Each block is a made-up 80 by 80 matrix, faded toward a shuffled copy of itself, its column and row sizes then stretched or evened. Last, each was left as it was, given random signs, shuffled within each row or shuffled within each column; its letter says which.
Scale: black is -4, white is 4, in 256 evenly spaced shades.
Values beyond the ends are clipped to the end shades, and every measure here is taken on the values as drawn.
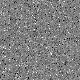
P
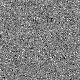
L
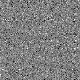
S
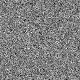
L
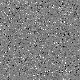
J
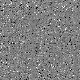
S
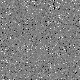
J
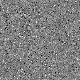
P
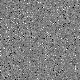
P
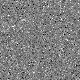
P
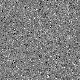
P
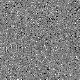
S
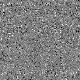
S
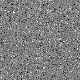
S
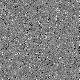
P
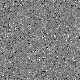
J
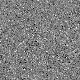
L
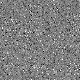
S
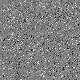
J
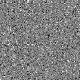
S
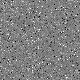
P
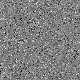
L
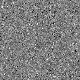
J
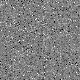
P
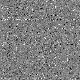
J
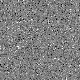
L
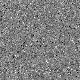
L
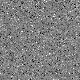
L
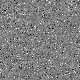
L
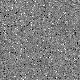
P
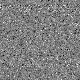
L
